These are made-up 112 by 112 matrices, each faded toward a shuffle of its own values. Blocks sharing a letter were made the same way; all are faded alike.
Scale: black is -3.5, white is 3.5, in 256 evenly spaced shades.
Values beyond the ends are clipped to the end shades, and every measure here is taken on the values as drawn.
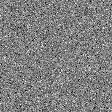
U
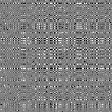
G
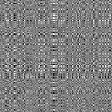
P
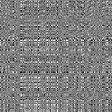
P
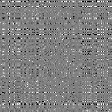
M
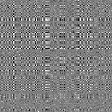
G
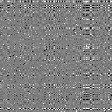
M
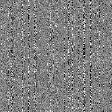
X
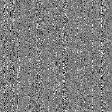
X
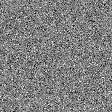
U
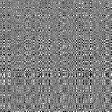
P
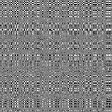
G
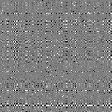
M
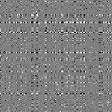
M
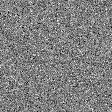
U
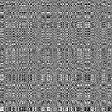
P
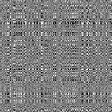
P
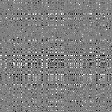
M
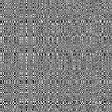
P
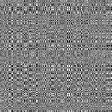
P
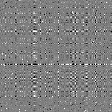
M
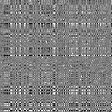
G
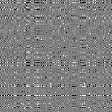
M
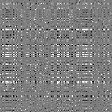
M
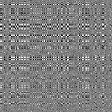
G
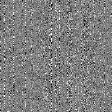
X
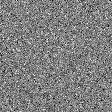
U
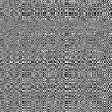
P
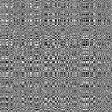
P
